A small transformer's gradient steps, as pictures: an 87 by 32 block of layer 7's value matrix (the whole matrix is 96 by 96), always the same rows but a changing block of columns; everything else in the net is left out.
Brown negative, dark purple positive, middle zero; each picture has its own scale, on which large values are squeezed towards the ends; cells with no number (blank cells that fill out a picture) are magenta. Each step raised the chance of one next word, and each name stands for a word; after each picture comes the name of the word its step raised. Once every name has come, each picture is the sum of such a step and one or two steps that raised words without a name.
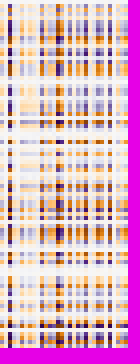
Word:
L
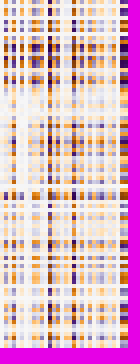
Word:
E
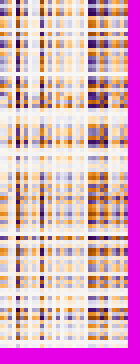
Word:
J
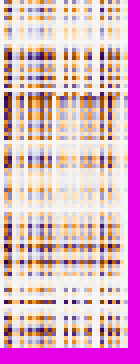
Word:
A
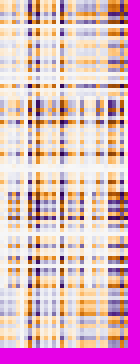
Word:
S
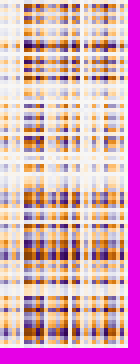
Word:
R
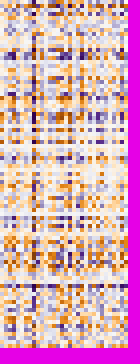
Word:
A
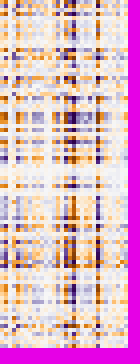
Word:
A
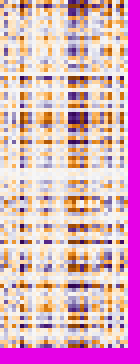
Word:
L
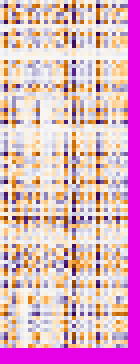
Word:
S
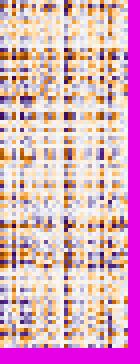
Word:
A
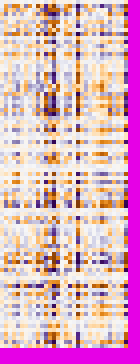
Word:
S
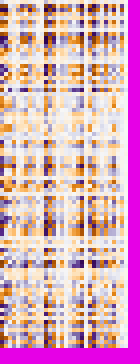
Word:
L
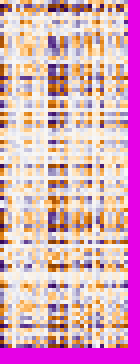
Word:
L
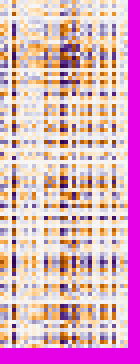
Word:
E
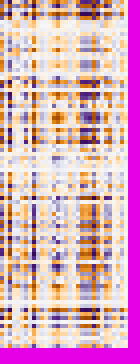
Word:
J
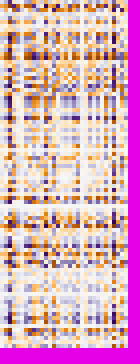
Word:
A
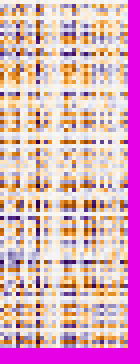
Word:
L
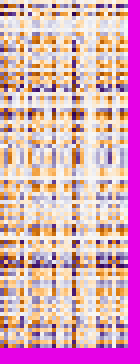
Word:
S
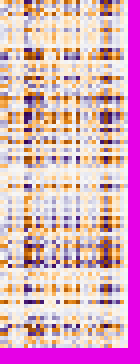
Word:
A
